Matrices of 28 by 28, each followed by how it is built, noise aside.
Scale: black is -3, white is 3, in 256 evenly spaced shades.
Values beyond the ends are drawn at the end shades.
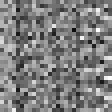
repeating rows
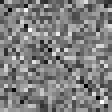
diagonal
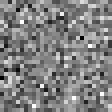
noise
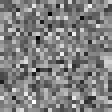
noise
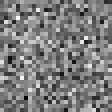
noise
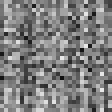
blocks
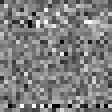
uneven rows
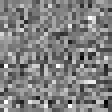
low rank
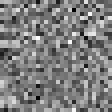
low rank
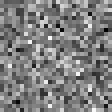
noise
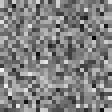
repeating rows
